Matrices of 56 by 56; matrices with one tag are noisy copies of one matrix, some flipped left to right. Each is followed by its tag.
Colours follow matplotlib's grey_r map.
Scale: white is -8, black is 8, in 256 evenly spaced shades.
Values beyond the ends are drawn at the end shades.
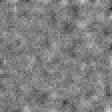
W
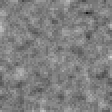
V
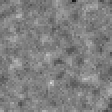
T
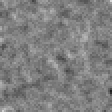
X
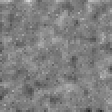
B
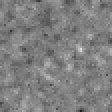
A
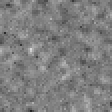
A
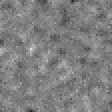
A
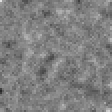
X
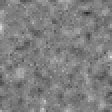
V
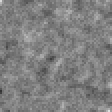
X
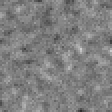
A
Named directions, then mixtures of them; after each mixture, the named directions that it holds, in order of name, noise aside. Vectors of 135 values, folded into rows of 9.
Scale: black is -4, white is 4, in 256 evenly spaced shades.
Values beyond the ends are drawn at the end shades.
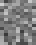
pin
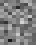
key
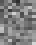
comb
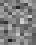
key.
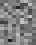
key.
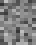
pin.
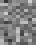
key, pin.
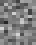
comb, key.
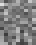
pin.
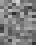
comb.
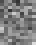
comb.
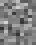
comb, key.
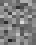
key.
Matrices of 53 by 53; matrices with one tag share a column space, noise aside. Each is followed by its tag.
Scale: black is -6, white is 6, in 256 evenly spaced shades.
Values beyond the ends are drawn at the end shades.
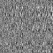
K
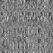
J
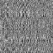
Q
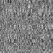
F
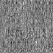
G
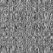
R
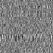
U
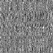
R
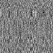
Q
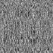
Q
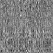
G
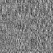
F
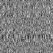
U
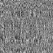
Q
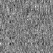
F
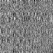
J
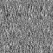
K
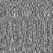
Q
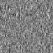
K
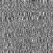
J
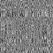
Q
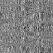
R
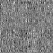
G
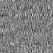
K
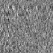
K
